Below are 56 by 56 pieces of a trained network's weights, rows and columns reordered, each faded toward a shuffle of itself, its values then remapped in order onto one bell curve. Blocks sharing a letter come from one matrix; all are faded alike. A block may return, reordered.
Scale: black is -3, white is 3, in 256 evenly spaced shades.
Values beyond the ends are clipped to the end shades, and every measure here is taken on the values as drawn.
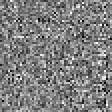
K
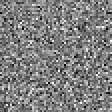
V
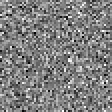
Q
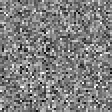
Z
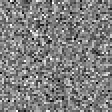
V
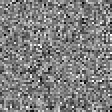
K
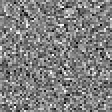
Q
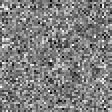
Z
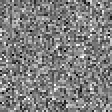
V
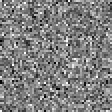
Q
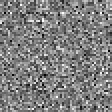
K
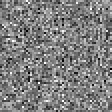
K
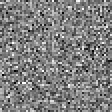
V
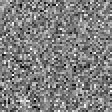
Q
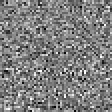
Z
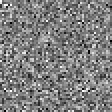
Z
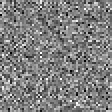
Z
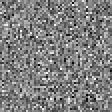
Q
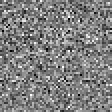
Z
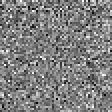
Z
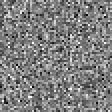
V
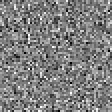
Z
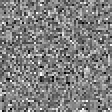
Z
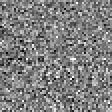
Q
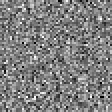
Q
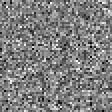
V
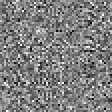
K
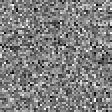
Z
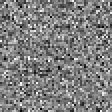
K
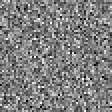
V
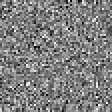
Q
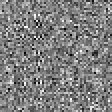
Z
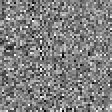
K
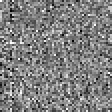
K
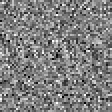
Z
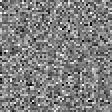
Q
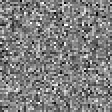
K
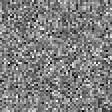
Q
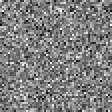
Q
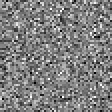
Q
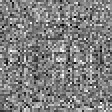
Z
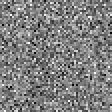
V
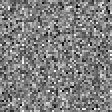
V
